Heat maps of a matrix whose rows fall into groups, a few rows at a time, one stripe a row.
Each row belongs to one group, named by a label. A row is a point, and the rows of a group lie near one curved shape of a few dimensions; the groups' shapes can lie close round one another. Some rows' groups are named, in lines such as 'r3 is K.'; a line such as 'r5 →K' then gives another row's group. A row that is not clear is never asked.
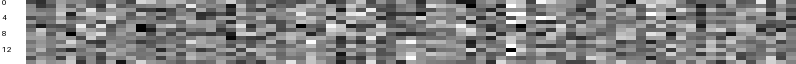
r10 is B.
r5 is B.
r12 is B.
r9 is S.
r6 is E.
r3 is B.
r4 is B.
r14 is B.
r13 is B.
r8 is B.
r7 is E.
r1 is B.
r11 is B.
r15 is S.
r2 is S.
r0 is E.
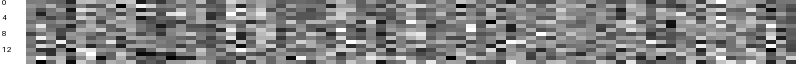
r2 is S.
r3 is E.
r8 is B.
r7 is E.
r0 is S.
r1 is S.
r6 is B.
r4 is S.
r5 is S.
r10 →B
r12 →S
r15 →S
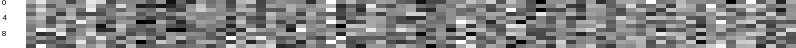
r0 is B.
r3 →B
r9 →E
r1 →S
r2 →B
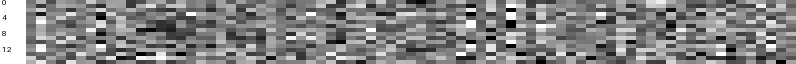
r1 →E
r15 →B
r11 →B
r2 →B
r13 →E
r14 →S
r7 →S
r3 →B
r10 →E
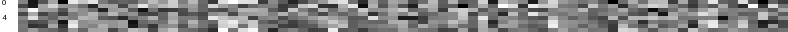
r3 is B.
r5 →S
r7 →E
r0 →S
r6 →S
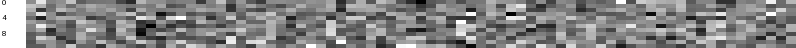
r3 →B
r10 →E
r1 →B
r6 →E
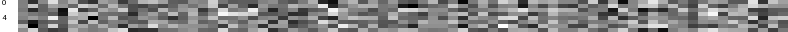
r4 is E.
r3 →S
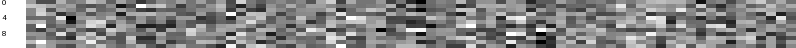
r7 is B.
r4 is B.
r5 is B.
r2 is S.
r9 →E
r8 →B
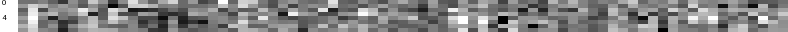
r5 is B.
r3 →E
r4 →B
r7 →B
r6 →B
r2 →S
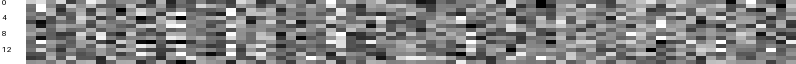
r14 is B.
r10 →E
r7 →B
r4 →E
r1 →B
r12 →B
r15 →E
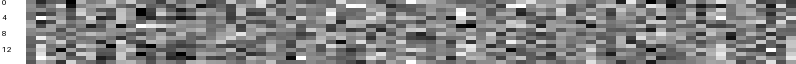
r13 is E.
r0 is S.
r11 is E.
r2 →E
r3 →E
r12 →B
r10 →E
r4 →E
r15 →B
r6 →S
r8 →S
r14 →E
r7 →B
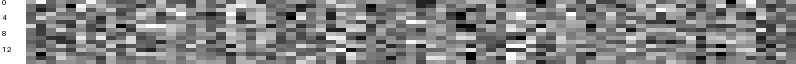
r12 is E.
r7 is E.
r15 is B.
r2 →E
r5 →S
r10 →S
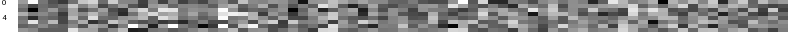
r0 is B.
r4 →E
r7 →E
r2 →E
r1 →E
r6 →E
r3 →S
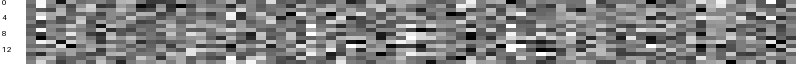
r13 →B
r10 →B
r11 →B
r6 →B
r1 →E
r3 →E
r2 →S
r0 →B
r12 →B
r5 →E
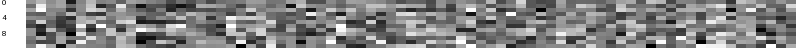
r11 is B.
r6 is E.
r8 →S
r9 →S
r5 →S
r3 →B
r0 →B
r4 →S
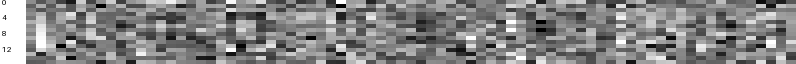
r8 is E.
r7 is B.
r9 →B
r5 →B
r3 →S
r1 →E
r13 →S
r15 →E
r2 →E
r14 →B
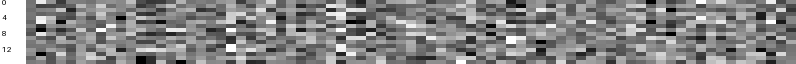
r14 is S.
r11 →E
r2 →B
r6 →S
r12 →S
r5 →B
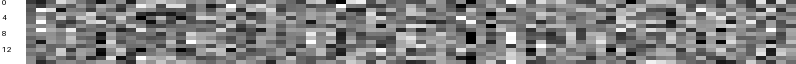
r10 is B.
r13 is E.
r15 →S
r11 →B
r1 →E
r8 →B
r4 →E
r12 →E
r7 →S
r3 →S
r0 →E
